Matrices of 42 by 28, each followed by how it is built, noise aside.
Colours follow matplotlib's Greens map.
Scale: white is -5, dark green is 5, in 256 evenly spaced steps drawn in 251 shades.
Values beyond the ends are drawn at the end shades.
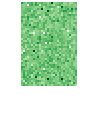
sparse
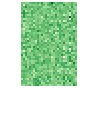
uneven columns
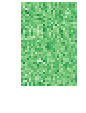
blocks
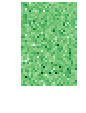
sparse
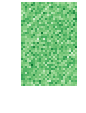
Hankel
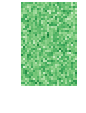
noise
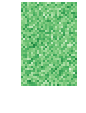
Hankel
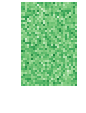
noise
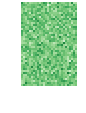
repeating columns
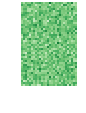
blocks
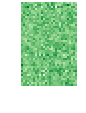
uneven rows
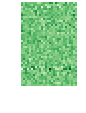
uneven rows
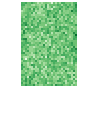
smooth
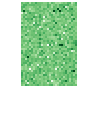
sparse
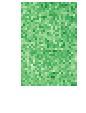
smooth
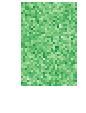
noise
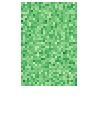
repeating columns
